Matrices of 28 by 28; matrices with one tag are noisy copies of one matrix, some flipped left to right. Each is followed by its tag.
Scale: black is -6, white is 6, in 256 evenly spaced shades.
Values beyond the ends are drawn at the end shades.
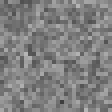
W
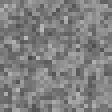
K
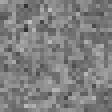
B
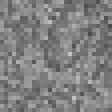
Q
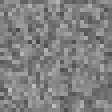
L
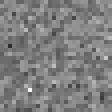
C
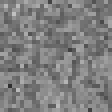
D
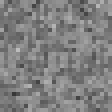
B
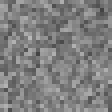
D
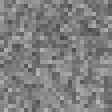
D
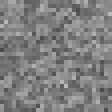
C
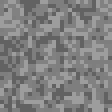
C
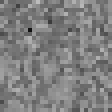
D
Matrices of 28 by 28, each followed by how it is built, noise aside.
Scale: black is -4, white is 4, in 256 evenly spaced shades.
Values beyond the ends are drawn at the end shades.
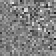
upper triangular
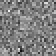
low rank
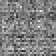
blocks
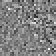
upper triangular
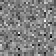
uneven columns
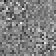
block diagonal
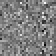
uneven columns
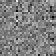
low rank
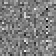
uneven columns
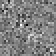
block diagonal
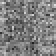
blocks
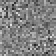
block diagonal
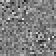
block diagonal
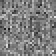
blocks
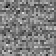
blocks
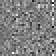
uneven columns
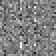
uneven columns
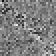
block diagonal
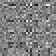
low rank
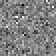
uneven columns
